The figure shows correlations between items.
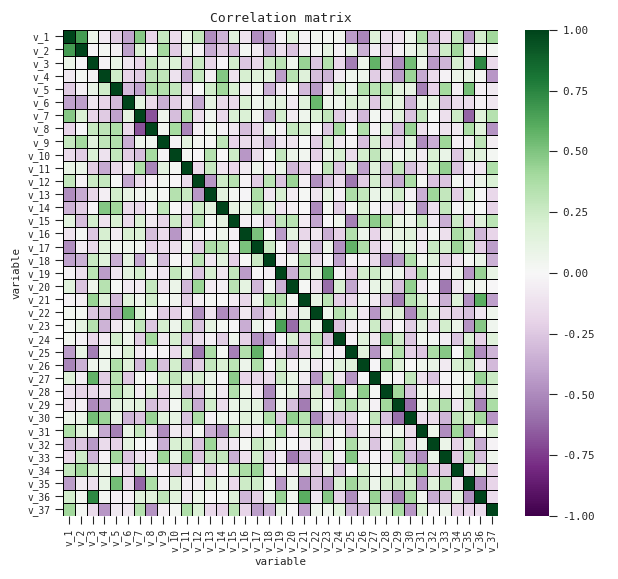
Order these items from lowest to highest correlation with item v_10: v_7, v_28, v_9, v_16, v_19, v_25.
v_16, v_7, v_25, v_9, v_28, v_19
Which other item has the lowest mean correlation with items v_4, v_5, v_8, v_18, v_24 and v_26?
v_7
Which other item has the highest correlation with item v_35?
v_5
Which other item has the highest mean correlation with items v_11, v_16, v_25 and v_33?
v_17
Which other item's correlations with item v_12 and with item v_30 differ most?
v_37
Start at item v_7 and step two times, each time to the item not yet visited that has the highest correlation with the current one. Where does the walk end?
v_2
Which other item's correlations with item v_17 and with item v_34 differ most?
v_1
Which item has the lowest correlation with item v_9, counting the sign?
v_31
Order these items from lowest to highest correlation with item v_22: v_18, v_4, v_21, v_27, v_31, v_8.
v_27, v_4, v_18, v_8, v_21, v_31
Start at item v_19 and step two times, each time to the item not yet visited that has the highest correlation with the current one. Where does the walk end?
v_36
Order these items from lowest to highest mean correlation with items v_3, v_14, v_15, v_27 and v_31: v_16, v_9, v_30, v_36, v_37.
v_16, v_9, v_37, v_30, v_36
